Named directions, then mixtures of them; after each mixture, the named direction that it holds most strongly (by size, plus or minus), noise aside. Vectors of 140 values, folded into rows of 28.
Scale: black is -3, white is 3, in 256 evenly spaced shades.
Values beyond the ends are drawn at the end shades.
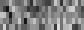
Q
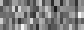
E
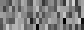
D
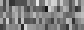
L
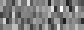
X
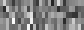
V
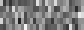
L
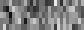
Q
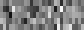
Q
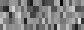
Q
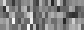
V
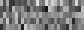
L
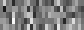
V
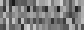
L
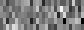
D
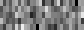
E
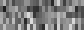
V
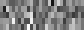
V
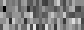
V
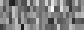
L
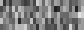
E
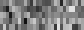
Q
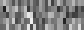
V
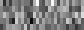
L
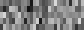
Q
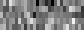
L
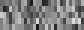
D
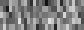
Q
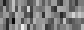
V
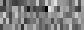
L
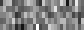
E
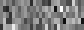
X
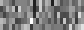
E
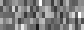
E
